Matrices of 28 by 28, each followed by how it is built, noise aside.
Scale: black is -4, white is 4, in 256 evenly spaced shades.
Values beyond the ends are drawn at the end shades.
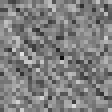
Toeplitz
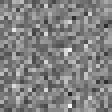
repeating rows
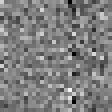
uneven columns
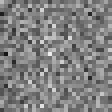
repeating rows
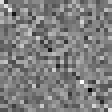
diagonal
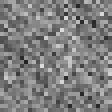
Toeplitz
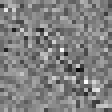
banded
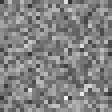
repeating rows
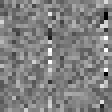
uneven columns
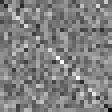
diagonal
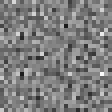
repeating rows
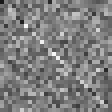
diagonal
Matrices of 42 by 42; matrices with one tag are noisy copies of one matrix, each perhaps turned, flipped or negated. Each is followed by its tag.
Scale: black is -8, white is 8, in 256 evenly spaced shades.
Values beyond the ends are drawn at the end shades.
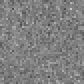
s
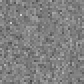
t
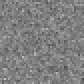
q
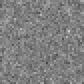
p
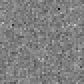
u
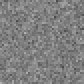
p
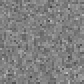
q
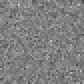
p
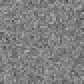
p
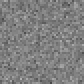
p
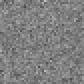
p
